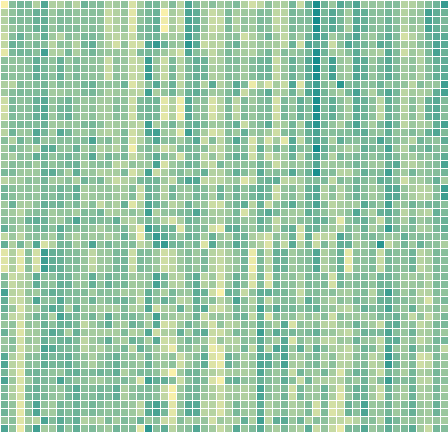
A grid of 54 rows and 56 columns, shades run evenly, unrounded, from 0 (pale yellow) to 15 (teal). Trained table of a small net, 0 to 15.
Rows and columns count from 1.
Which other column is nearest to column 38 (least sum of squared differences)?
18
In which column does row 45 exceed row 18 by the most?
36
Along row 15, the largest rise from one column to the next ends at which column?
24
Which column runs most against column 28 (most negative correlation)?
52
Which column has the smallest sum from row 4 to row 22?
17
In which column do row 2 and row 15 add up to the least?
21
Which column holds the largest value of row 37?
49
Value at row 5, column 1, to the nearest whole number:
3
